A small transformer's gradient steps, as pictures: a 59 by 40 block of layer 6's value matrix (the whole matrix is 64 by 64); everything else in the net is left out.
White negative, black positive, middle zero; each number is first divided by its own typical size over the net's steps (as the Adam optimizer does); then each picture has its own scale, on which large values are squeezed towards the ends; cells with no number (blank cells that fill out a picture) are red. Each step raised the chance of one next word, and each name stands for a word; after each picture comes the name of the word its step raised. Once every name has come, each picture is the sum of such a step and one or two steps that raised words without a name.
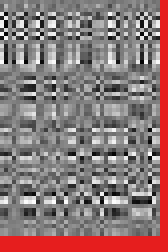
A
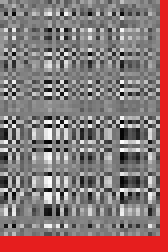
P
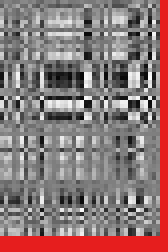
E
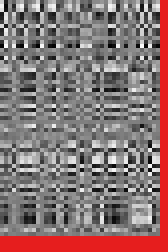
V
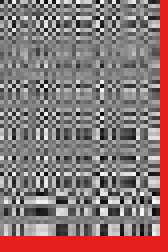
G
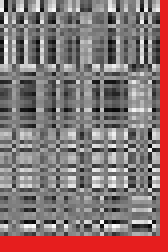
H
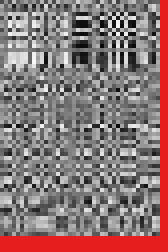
A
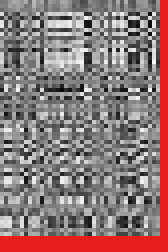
A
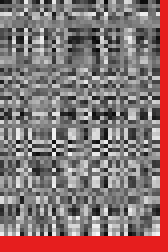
G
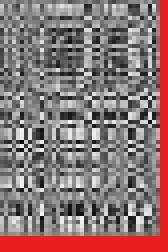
P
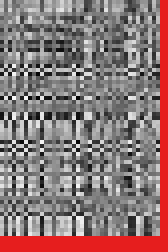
E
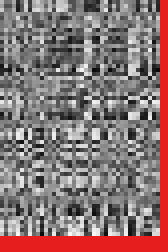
G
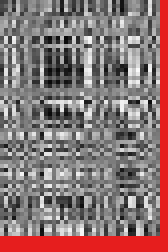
H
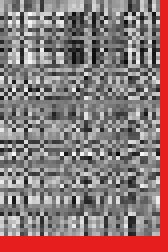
A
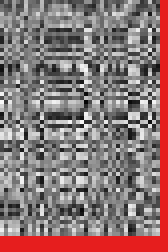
P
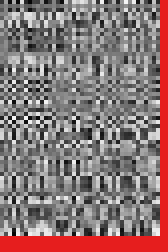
G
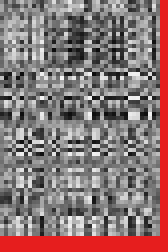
E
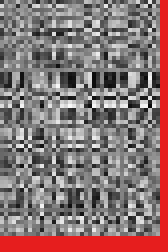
E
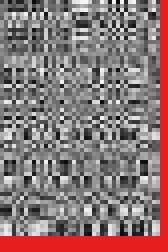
G
